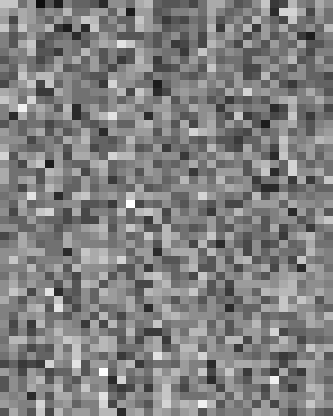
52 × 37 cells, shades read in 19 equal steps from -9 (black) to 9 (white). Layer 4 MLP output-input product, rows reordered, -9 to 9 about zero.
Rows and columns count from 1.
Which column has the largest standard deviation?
12
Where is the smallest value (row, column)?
1, 5
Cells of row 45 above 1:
8
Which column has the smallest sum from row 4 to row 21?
18
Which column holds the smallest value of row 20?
31
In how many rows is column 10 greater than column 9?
25
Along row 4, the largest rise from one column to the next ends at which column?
11
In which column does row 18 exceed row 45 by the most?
32
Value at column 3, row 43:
4
